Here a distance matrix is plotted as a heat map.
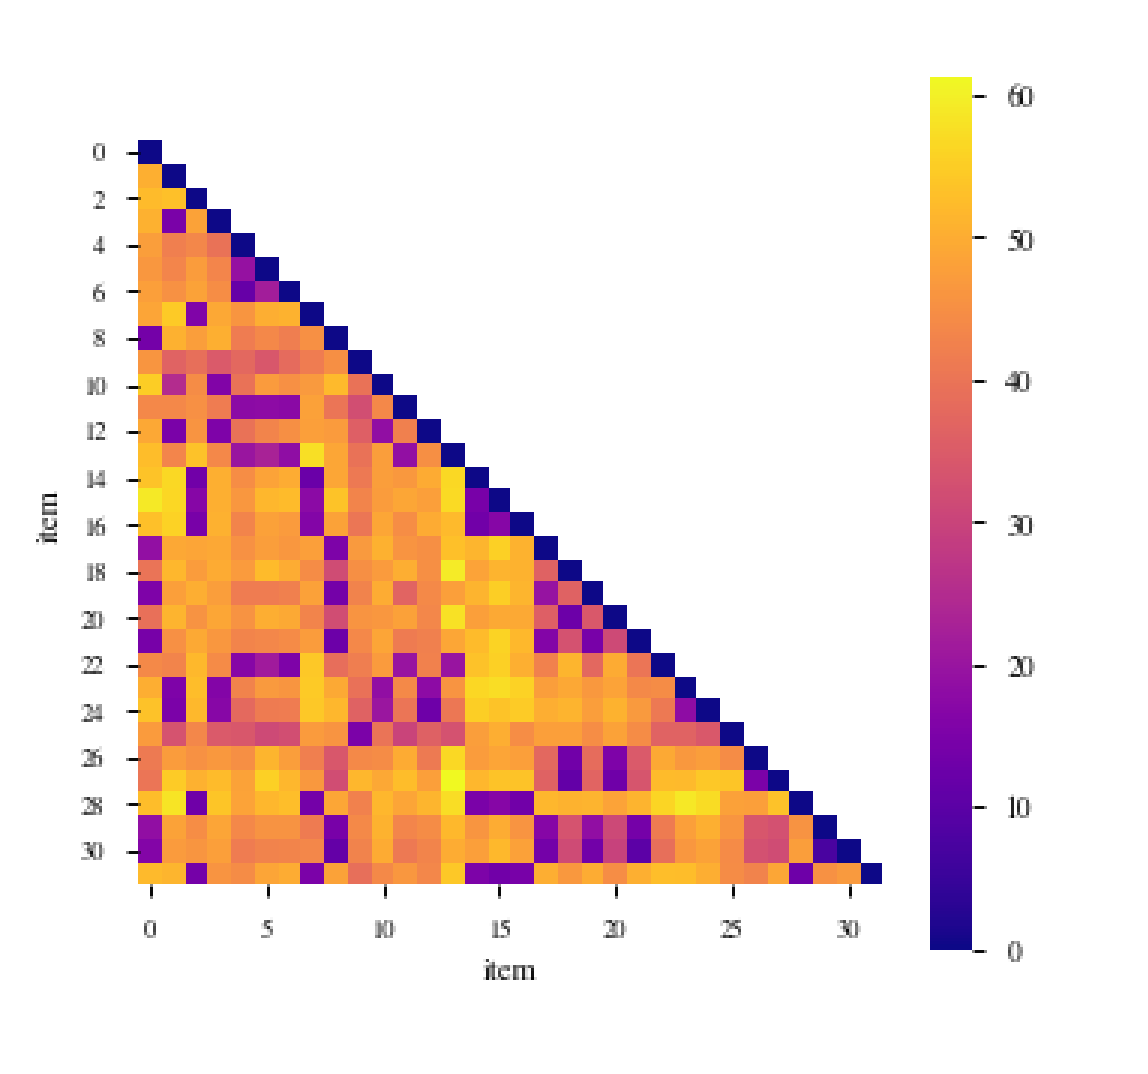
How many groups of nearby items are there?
6
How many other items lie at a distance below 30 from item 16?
6
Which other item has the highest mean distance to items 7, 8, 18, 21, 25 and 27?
13
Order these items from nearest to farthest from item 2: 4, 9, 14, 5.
14, 9, 4, 5
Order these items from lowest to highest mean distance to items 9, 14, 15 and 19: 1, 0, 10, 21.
21, 0, 10, 1
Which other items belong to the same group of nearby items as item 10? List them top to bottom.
1, 3, 12, 23, 24
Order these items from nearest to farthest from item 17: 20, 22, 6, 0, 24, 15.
0, 20, 22, 6, 24, 15
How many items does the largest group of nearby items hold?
7
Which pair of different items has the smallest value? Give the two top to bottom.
29, 30
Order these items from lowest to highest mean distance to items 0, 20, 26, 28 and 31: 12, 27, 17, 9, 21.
27, 21, 17, 9, 12
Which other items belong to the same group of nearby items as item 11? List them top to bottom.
4, 5, 6, 13, 22
